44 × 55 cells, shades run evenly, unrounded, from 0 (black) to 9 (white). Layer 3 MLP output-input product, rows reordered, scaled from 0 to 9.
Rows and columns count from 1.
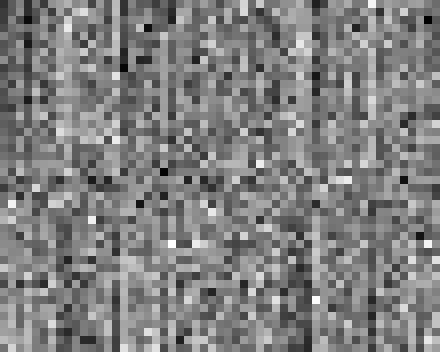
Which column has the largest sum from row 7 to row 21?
47
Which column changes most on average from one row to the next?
51
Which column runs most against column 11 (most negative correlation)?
7
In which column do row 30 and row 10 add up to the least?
53
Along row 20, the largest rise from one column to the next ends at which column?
27
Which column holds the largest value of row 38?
40
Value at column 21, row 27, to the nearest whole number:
2
